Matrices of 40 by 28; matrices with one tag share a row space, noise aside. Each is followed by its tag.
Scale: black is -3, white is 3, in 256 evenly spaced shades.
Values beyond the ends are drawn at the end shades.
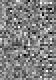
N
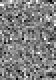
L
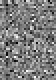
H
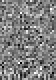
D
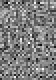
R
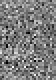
H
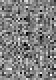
D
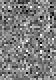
D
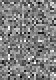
R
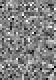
L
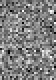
L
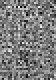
D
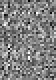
R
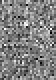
D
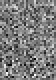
H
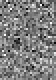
N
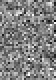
L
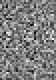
H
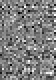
L
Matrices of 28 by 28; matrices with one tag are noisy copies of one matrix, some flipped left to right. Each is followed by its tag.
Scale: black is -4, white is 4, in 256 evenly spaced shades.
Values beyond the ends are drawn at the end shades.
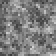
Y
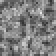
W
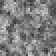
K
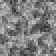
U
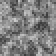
U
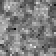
K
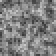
W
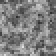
Y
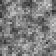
K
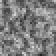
W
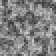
W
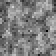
K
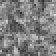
U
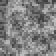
Y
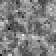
U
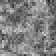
Y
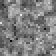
K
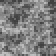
Y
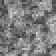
K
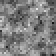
Y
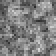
K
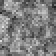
K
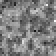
W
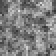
K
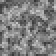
W
